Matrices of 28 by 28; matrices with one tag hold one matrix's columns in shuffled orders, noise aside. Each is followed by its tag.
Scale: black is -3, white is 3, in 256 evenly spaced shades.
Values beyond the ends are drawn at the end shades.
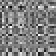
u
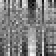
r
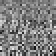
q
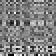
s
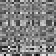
s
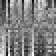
r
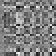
u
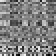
s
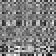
s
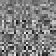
q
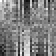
r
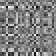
u
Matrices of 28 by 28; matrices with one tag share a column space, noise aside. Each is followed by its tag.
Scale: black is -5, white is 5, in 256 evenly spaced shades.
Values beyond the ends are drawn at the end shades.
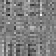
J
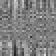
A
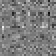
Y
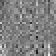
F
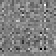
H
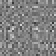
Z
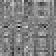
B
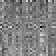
B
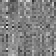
B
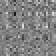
Y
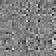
H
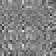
Z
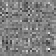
H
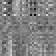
J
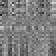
J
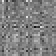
B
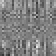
A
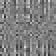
F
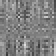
A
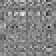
Y
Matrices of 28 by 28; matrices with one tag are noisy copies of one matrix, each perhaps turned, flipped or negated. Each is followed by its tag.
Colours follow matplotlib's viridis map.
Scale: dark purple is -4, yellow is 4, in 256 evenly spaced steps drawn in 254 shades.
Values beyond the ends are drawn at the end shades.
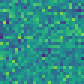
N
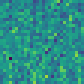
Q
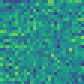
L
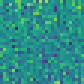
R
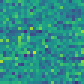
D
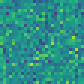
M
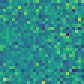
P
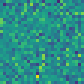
P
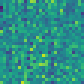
D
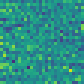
R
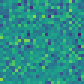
P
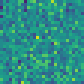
D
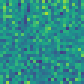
R
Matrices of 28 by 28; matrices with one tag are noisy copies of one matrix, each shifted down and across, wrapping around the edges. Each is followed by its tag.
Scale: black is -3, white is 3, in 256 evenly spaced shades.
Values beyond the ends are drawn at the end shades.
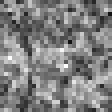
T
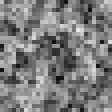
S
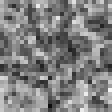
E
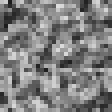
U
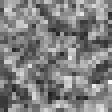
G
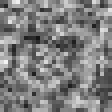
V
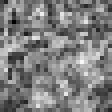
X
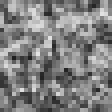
T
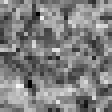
T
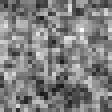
E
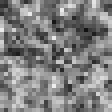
E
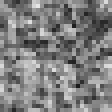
E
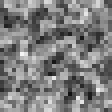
G
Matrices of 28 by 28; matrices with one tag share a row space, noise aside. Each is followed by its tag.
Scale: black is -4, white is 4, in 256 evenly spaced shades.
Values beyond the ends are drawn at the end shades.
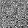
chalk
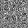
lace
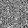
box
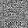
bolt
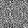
box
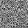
chalk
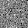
bolt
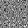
lace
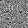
box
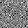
box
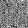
chalk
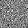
box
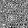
bolt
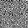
box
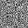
chalk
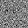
lace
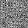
bolt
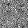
chalk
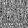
box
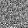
bolt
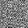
bolt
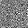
chalk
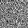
chalk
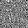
box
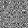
lace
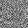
box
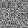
chalk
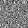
lace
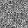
bolt
